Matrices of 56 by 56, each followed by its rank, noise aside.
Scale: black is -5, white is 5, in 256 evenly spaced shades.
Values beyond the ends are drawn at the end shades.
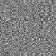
four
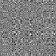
four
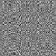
four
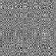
four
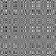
two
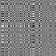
one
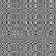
one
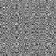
five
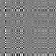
one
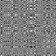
two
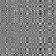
two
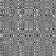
three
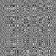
four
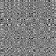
four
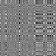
one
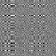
one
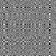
one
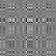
one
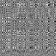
three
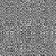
four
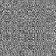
five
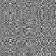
four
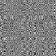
three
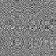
five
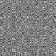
five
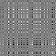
one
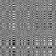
one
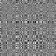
two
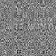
five
